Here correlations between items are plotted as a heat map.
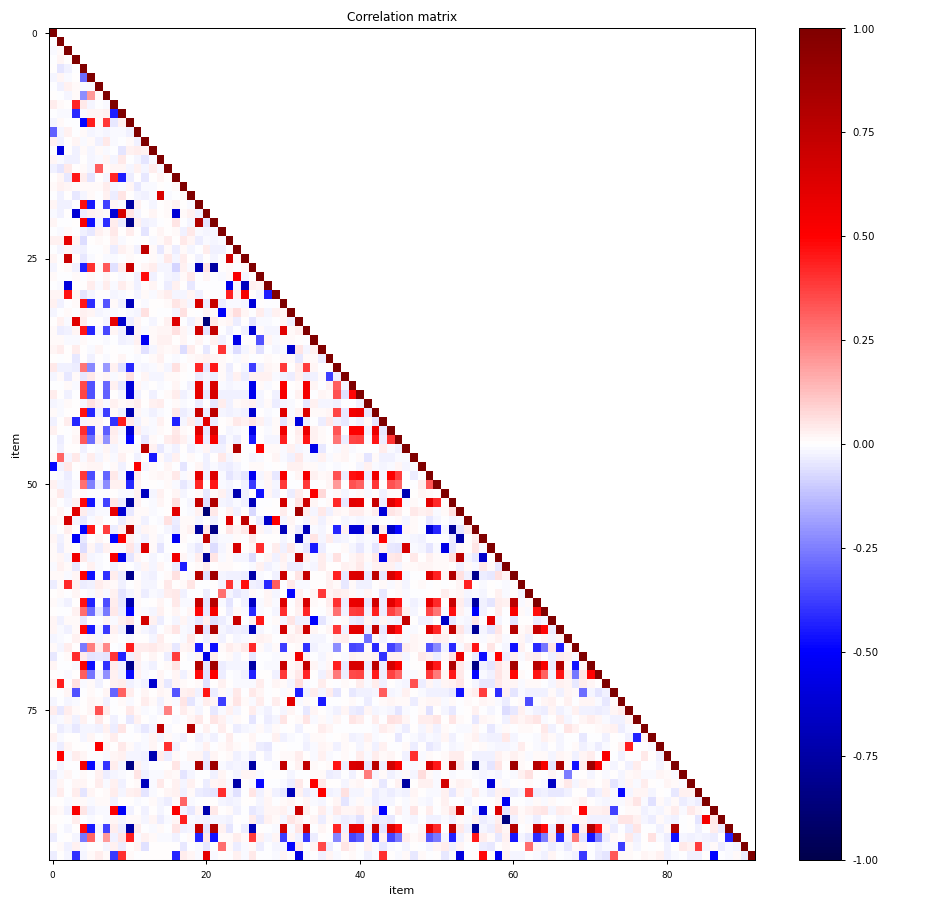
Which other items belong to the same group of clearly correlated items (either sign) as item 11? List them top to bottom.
0, 48
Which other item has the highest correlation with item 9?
20
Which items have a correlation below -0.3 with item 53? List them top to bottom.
9, 20, 43, 56, 73, 91
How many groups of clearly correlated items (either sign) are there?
13
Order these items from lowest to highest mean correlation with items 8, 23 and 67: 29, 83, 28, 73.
28, 73, 83, 29
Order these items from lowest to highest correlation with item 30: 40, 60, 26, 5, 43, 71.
26, 5, 43, 71, 40, 60
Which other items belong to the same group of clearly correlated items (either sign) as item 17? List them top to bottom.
59, 85, 87
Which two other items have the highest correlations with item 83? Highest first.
51, 34
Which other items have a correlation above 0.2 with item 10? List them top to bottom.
5, 7, 26, 55, 68, 89
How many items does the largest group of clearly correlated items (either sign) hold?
29
